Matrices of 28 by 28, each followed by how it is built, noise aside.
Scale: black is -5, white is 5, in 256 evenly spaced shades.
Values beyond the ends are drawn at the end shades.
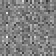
low rank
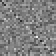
diagonal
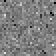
sparse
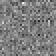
low rank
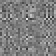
low rank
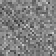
Toeplitz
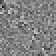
block diagonal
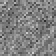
Hankel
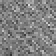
Toeplitz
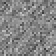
Hankel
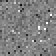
sparse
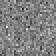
noise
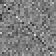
diagonal
